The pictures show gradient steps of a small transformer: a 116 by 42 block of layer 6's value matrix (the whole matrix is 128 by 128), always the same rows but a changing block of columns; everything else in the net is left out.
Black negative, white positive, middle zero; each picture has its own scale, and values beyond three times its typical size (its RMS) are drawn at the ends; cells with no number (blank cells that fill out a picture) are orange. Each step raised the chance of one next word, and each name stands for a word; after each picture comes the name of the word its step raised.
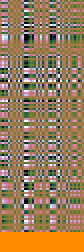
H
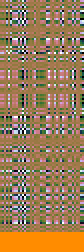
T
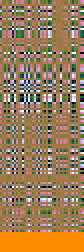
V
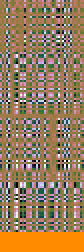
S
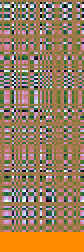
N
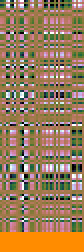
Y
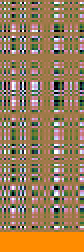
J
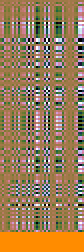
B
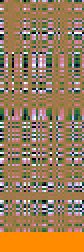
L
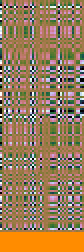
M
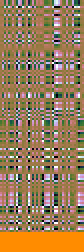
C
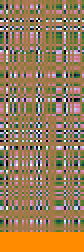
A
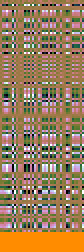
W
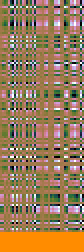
C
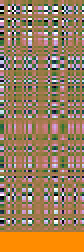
T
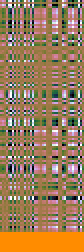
Y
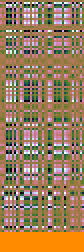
J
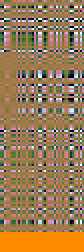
A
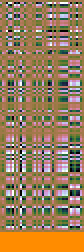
J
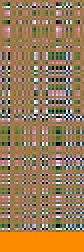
M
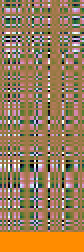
S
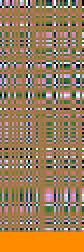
C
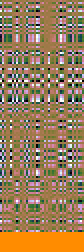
H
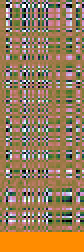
N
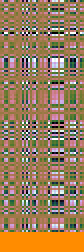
L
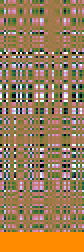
W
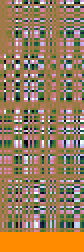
B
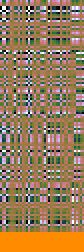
T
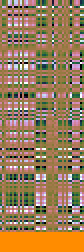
C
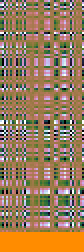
L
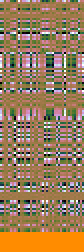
L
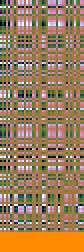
C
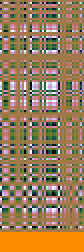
J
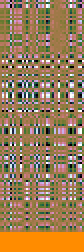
Y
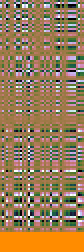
N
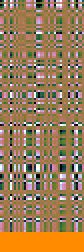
Y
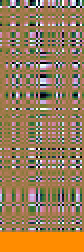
C
